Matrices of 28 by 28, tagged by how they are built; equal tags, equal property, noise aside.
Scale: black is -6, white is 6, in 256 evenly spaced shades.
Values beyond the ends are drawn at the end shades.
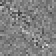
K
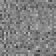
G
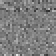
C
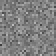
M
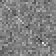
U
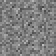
M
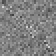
K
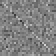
U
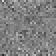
C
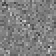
K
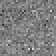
C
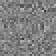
G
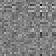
G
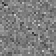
U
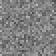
M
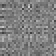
G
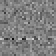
C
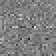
C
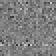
C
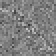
K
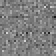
C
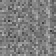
M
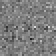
C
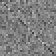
U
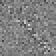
K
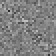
K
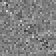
K
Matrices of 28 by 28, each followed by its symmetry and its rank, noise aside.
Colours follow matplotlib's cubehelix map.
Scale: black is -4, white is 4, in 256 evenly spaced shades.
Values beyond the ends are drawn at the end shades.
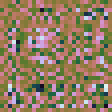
no symmetry, rank four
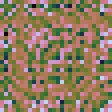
symmetric, rank four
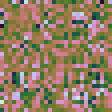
antisymmetric, rank four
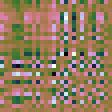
antisymmetric, rank two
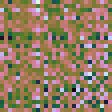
antisymmetric, rank four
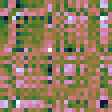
symmetric, rank two
